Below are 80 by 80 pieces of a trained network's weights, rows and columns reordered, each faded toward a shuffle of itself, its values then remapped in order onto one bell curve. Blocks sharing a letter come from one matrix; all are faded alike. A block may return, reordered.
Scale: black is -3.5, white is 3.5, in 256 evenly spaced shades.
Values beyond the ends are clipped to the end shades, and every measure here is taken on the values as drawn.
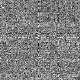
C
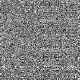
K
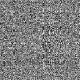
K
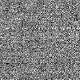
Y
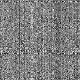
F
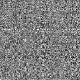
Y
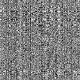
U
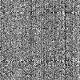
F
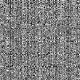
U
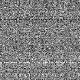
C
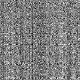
U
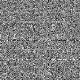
Y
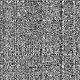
F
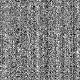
U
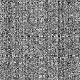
U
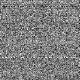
Y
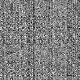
U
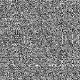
K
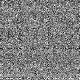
Y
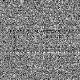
Y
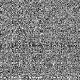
C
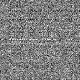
Y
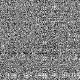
C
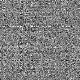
Y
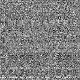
C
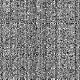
U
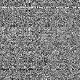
C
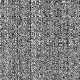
U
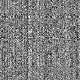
U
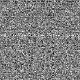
Y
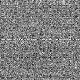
C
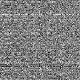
C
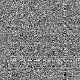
Y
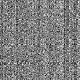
U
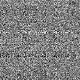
Y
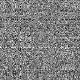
C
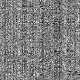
U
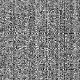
F
